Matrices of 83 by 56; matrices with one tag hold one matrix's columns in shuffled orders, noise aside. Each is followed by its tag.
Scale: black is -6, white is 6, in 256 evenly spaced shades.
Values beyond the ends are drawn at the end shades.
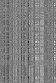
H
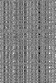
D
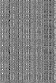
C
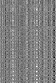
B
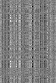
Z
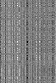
H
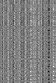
B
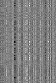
H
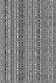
C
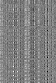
B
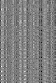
B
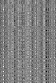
B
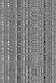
H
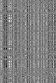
Z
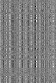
Z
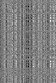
Z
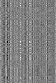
H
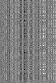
C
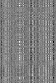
H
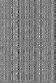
C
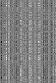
H
